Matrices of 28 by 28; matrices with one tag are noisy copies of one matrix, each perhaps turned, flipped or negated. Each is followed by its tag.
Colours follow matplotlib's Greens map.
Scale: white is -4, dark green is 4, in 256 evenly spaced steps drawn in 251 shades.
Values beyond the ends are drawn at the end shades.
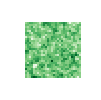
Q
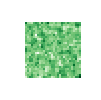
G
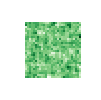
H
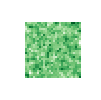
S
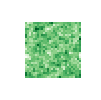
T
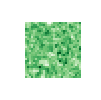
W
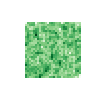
G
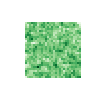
G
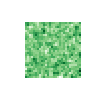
S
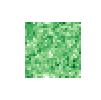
T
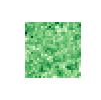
Q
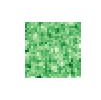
H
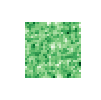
H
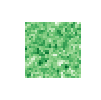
W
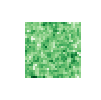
Q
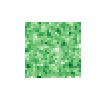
H
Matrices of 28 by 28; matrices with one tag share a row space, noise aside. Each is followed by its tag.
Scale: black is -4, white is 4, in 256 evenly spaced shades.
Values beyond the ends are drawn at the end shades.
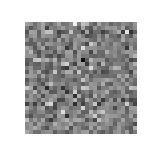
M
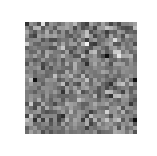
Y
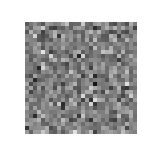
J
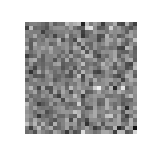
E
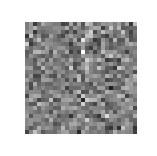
E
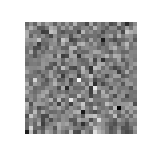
J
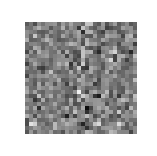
E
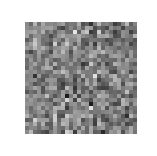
M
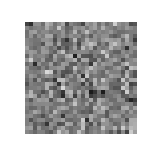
M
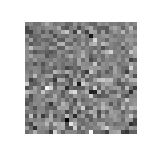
M
